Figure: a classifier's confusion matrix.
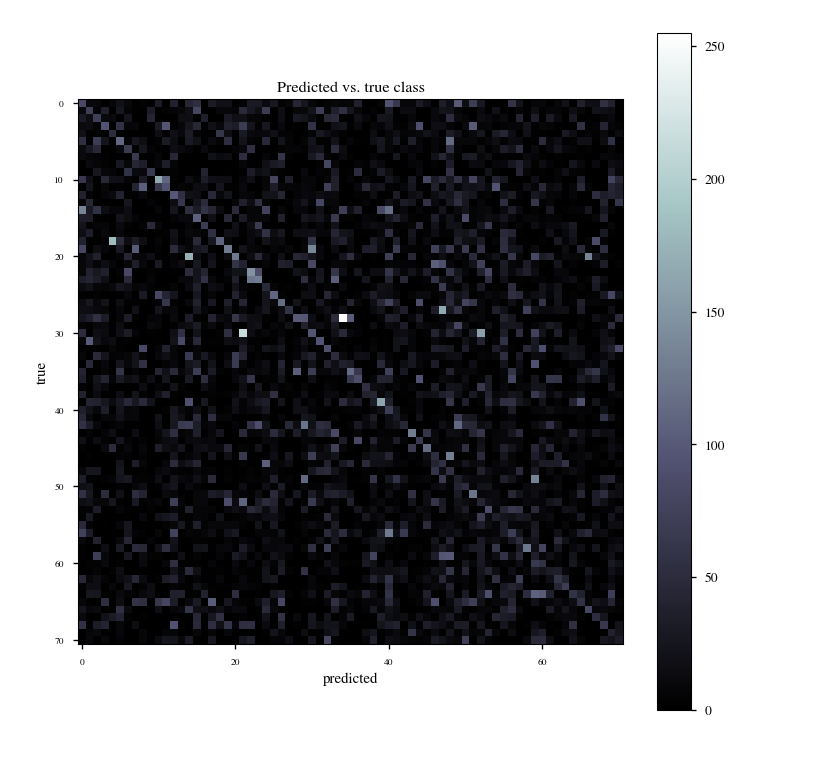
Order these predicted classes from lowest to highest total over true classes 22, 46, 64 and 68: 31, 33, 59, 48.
31, 33, 59, 48
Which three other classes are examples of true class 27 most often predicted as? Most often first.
47, 58, 49
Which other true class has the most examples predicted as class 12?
68
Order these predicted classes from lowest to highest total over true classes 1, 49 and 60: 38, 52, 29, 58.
58, 52, 38, 29
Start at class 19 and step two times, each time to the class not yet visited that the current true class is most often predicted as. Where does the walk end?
21
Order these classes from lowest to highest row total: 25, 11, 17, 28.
17, 25, 11, 28
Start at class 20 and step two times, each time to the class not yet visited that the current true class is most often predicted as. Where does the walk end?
0
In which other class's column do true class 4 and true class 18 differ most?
67
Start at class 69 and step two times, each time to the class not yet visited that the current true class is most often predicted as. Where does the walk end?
33
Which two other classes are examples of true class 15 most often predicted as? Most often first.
50, 33
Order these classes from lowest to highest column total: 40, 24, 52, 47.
24, 47, 52, 40
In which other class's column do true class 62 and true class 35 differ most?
28
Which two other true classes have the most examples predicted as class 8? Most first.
11, 32
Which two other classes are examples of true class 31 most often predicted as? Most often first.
1, 13
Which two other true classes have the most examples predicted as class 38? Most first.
59, 49
